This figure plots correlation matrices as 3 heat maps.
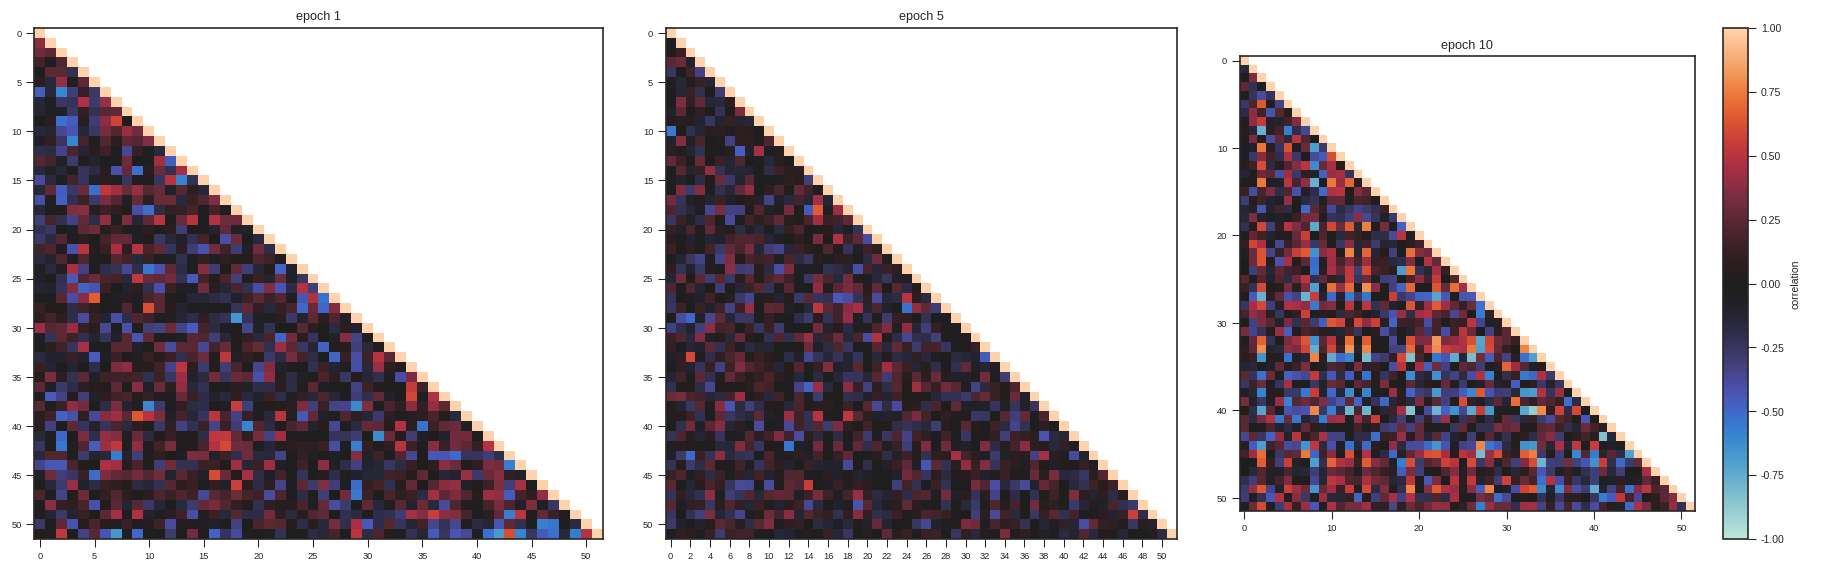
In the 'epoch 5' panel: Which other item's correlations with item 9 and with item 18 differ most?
15
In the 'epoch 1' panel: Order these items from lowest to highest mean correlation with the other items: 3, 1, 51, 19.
51, 3, 1, 19
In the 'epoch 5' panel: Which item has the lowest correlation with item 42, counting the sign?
12
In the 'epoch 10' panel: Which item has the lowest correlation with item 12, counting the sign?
40
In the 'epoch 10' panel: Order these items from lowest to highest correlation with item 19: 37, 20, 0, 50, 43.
0, 20, 43, 37, 50
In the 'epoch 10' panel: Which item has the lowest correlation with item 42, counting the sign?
50
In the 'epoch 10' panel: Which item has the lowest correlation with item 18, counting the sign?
24
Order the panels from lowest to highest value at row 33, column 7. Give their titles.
epoch 1, epoch 5, epoch 10
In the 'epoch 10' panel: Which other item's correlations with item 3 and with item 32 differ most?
22
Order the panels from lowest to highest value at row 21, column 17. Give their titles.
epoch 1, epoch 10, epoch 5
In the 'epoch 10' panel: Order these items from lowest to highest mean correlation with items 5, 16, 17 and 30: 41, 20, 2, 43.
20, 43, 41, 2
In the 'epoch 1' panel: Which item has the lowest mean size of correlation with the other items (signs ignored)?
23
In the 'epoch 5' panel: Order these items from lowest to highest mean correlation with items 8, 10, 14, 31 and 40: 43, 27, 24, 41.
24, 27, 43, 41
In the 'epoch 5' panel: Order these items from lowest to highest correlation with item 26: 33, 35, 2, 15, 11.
33, 11, 35, 2, 15
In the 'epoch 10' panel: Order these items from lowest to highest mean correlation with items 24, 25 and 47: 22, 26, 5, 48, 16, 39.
16, 5, 39, 48, 22, 26
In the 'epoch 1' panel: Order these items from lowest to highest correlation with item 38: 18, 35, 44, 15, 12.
15, 12, 35, 44, 18
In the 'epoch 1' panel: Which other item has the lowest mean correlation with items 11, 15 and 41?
2
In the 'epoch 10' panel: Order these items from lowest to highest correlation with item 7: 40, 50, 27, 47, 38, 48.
27, 38, 40, 50, 47, 48
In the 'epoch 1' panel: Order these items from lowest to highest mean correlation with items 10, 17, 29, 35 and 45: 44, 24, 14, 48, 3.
3, 24, 44, 14, 48
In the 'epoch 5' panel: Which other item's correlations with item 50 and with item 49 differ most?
47
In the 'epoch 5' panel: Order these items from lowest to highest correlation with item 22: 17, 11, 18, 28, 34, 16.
11, 18, 28, 17, 16, 34
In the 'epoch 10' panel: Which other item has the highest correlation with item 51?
2
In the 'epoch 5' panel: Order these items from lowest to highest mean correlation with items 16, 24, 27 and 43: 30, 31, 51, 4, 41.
41, 31, 4, 51, 30
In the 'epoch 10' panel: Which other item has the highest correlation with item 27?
44
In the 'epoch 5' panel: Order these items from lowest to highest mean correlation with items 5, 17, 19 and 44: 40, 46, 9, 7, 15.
9, 7, 46, 40, 15
